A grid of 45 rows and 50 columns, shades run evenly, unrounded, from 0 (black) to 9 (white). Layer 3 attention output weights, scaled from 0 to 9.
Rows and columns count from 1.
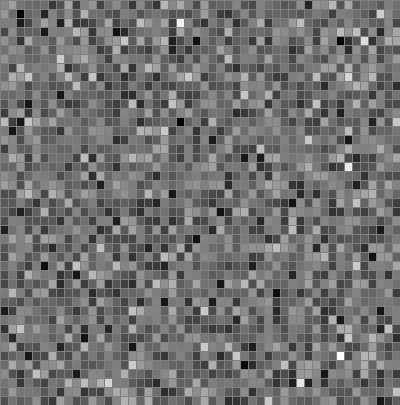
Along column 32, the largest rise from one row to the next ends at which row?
31
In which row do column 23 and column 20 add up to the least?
14
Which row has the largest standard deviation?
5
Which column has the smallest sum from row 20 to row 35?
1
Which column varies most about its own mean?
43
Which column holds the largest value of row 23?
45
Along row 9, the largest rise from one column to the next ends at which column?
12
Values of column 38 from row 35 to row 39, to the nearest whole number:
5 5 4 3 4
